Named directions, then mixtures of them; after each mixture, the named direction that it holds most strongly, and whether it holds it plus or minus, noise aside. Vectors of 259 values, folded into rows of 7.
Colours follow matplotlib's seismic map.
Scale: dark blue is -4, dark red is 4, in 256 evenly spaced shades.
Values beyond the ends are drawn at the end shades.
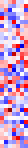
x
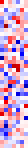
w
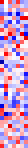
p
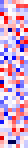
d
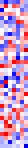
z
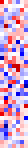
w, plus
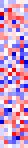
x, minus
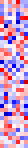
p, plus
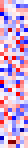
d, minus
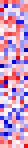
z, minus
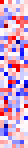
w, plus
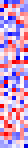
z, plus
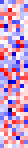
x, minus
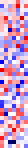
d, plus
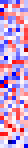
z, plus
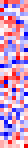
z, minus
